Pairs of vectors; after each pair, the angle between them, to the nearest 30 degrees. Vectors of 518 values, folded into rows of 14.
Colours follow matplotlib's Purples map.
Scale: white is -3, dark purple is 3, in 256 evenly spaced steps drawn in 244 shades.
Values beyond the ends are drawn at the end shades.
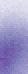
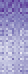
150 degrees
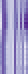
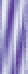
120 degrees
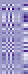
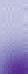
90 degrees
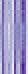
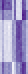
60 degrees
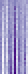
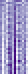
30 degrees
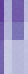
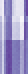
150 degrees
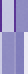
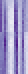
60 degrees
